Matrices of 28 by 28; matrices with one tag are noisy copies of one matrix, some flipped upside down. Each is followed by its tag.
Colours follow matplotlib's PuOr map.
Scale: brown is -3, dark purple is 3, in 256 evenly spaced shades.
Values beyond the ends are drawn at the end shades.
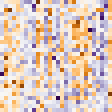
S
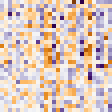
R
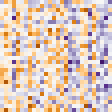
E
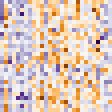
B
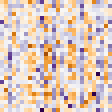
R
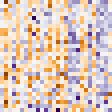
E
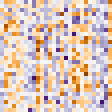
S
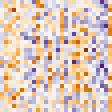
S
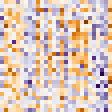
S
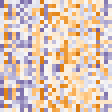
B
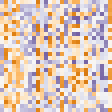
S
